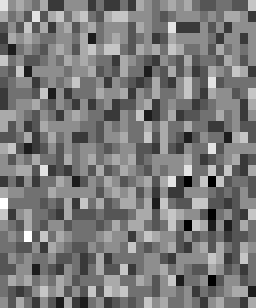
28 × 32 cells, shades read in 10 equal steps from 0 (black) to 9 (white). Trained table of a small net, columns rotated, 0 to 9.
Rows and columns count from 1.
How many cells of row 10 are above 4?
13
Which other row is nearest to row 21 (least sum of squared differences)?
23
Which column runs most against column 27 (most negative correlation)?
22
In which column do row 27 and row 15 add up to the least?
32
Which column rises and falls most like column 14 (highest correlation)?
8
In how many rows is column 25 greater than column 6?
10
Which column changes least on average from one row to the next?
30
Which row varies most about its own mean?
17
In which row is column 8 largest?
2
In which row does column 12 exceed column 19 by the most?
7
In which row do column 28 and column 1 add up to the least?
4
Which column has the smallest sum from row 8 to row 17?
5
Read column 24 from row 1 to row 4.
6 5 2 5
